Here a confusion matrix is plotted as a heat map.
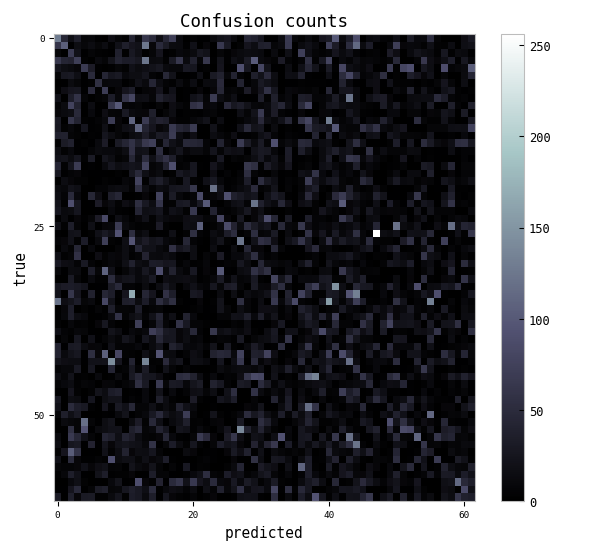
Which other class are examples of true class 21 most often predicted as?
25
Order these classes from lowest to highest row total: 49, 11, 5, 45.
49, 5, 11, 45
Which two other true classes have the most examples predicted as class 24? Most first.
31, 1
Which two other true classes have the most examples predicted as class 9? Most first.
26, 42
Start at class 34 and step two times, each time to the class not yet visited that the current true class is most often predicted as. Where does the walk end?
40
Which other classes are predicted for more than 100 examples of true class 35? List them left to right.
0, 40, 55
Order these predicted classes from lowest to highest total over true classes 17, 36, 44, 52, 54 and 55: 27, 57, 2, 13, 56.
56, 57, 13, 27, 2
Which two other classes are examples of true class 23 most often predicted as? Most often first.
20, 12
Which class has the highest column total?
37
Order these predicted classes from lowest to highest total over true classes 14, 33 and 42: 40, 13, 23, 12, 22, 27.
22, 12, 23, 13, 40, 27
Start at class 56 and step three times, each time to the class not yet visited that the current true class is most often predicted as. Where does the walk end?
13
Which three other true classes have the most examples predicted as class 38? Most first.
45, 61, 33
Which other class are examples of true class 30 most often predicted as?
60
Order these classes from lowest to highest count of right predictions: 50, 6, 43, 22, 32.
50, 6, 32, 22, 43
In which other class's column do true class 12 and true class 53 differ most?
43
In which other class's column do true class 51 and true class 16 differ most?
4
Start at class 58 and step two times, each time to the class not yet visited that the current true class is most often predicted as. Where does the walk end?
29
